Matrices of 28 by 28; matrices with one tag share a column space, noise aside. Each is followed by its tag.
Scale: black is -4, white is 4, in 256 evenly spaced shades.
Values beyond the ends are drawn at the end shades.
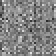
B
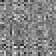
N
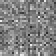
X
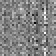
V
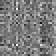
V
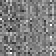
B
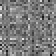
N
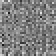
X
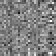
X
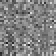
X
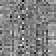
N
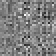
V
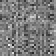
N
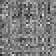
V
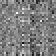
X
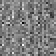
V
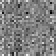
X
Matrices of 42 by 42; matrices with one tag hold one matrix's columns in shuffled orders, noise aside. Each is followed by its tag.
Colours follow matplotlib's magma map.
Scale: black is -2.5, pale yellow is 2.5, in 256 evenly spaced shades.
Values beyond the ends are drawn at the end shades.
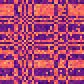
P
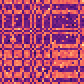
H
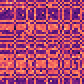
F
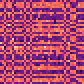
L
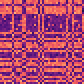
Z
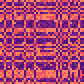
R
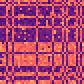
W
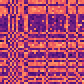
Z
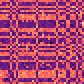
R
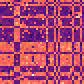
W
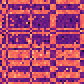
H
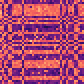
P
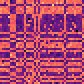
Z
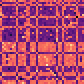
W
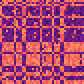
W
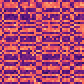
L
